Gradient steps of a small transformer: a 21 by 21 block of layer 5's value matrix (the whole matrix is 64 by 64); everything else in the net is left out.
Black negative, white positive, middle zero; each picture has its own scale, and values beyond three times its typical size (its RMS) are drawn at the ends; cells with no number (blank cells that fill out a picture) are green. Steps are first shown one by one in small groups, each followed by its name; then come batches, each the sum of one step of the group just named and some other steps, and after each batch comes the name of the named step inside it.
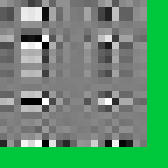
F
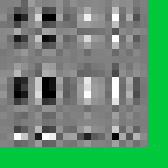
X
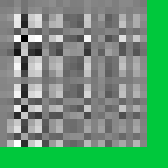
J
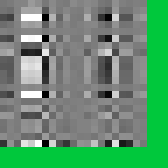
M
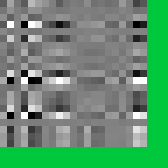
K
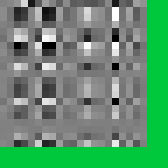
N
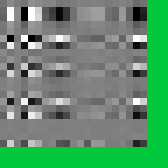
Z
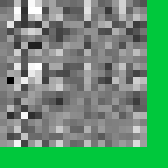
K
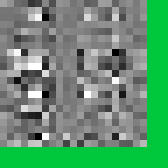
X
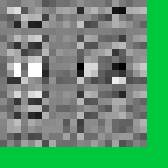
M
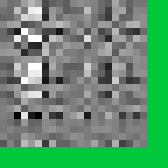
M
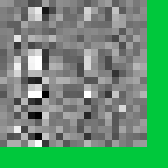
J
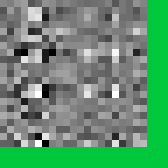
M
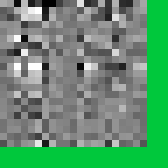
J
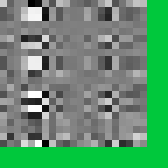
F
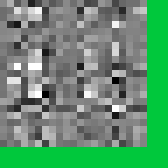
F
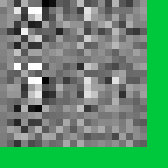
X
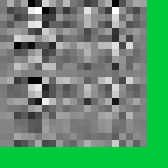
N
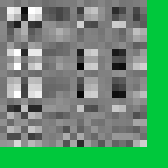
Z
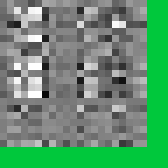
M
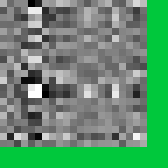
X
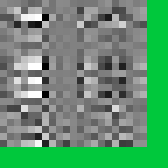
M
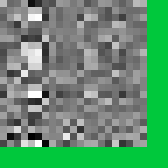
F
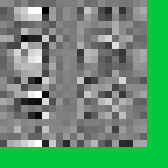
F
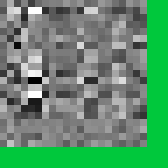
Z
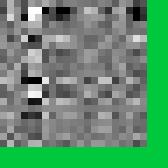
Z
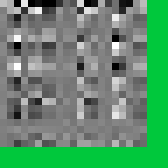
N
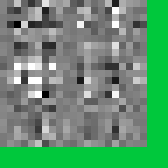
N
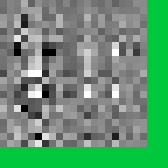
J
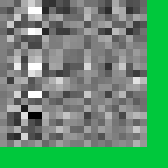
K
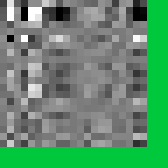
Z
